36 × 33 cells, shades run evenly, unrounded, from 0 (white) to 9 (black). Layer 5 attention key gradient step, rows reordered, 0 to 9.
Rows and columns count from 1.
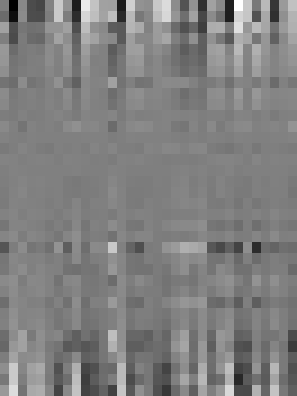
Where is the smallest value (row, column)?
1, 27
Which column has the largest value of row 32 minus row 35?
9
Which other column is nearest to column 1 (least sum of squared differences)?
16
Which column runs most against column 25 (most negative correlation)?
22
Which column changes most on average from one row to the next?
13
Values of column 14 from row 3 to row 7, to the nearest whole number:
6 6 5 5 5
